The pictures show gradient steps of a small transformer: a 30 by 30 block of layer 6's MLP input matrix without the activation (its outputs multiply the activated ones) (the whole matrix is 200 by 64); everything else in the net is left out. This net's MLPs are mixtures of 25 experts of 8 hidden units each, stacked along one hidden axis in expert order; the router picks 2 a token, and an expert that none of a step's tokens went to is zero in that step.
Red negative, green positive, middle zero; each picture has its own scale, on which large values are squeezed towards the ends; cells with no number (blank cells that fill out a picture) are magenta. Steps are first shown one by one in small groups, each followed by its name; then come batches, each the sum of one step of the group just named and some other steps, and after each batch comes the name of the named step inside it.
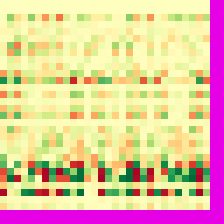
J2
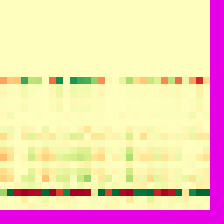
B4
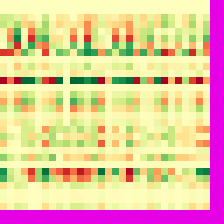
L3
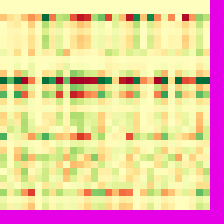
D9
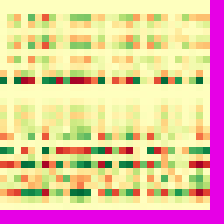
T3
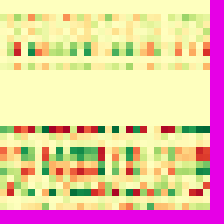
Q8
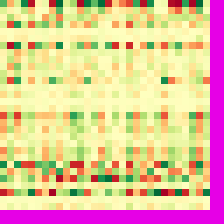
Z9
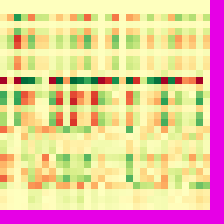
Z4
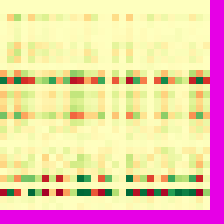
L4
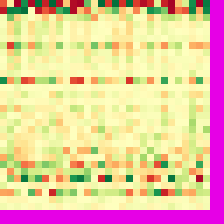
Z9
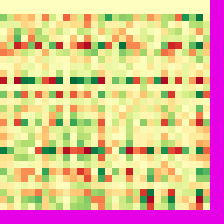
L3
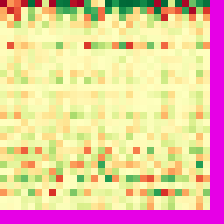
Z9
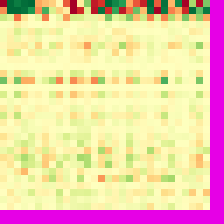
T3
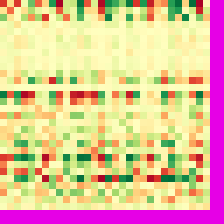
Z4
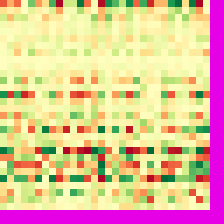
Q8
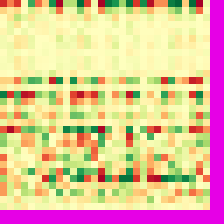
Z4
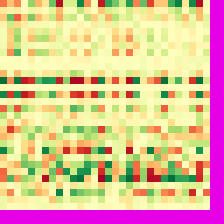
T3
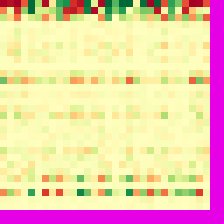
L4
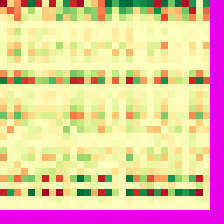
L4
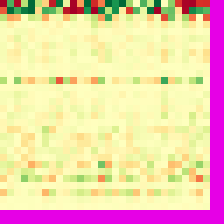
Q8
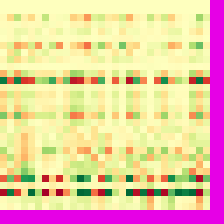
L4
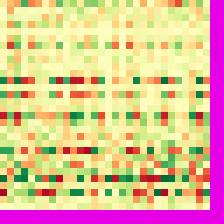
Z9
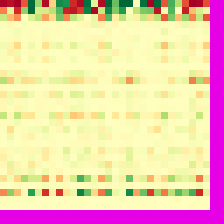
L4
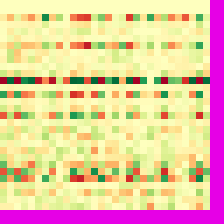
D9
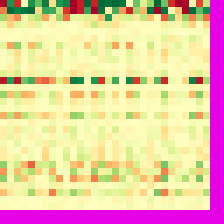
Z9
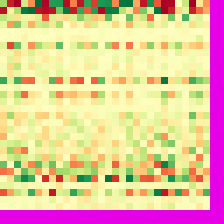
Z9
